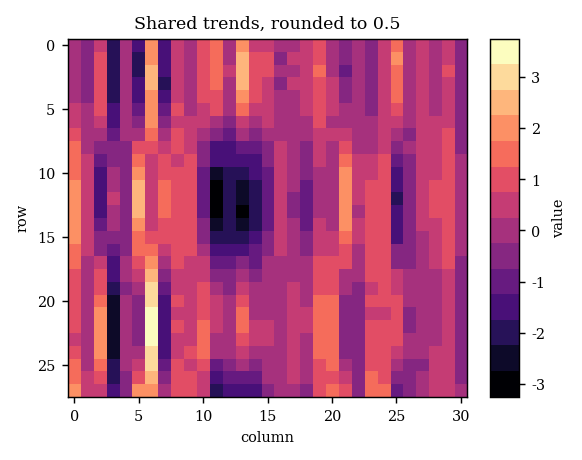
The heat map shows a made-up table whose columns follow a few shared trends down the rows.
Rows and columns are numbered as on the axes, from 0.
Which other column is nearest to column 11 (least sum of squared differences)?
14
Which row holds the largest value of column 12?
2
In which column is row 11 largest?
5
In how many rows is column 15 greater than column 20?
4
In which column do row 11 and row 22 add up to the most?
6
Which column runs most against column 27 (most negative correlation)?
20
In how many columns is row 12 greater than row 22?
13
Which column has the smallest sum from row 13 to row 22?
3
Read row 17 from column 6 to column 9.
2 0 1 0.5
